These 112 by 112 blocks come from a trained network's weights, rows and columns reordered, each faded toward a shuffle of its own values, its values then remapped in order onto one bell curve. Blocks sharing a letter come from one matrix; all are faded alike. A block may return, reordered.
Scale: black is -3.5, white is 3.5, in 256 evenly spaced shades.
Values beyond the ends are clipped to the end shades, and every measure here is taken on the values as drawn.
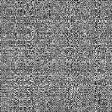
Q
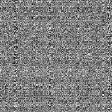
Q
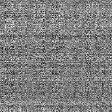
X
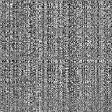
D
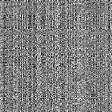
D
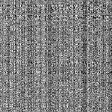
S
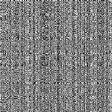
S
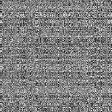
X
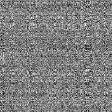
Q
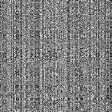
S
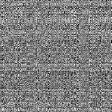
Q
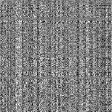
D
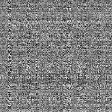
X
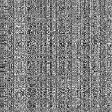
D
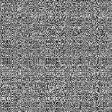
Q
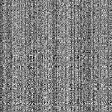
S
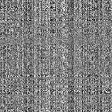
D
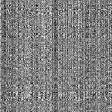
S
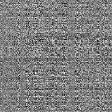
X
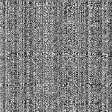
D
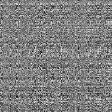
Q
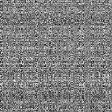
Q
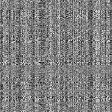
D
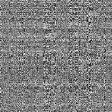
Q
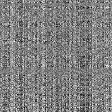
D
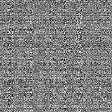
X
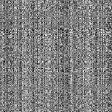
D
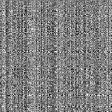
S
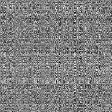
Q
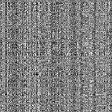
D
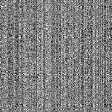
S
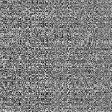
Q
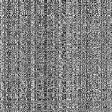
D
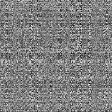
X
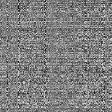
X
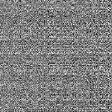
Q
